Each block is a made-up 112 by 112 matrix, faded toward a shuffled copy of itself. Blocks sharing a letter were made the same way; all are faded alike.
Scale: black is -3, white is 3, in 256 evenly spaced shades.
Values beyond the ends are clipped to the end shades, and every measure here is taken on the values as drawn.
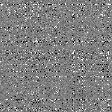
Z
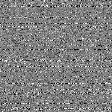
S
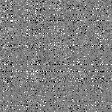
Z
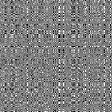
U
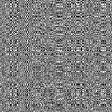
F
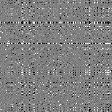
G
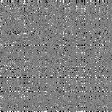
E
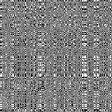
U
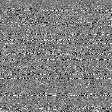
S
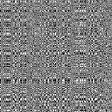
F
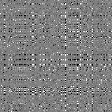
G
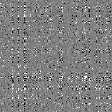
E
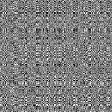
F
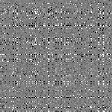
G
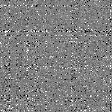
Z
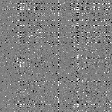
E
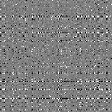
G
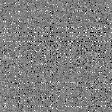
Z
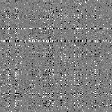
E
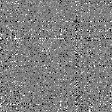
Z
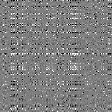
G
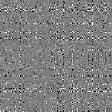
E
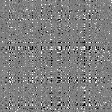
G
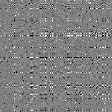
G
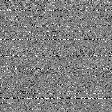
S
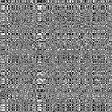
F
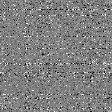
Z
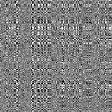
F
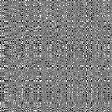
U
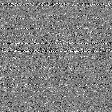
S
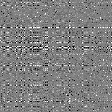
G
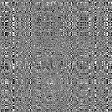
U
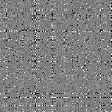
E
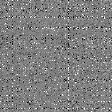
Z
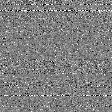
S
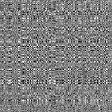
F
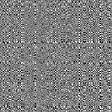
U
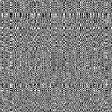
F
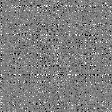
Z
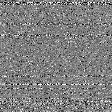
S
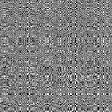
F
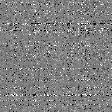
Z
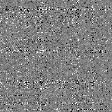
Z
